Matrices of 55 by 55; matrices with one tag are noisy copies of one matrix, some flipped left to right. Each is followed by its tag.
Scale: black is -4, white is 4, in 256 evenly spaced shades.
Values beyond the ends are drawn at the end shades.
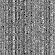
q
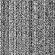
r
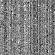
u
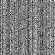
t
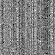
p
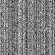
t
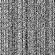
t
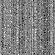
p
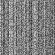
r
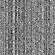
q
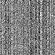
q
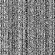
t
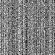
t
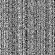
t
